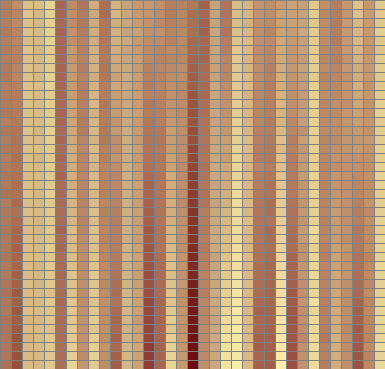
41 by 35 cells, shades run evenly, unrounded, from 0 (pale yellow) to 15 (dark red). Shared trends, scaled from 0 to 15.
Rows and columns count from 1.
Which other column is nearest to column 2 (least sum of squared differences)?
25
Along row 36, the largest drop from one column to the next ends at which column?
26
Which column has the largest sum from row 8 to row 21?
18
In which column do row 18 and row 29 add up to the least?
22
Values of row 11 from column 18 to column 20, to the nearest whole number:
10 9 5
